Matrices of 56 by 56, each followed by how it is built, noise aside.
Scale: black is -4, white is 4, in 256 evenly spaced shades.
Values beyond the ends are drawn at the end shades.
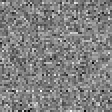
uneven rows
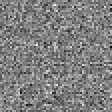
low rank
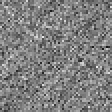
Hankel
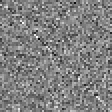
diagonal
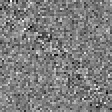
banded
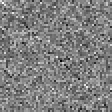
diagonal
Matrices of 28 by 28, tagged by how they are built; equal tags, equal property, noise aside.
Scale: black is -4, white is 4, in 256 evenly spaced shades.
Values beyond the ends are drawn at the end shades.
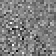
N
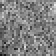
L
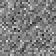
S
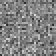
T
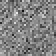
S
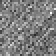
S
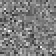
N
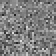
N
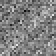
S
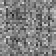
T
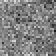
L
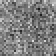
L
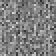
T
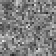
L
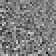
N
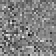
N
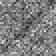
S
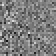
N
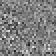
N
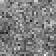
L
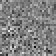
N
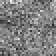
L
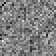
S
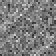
S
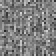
T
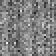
T
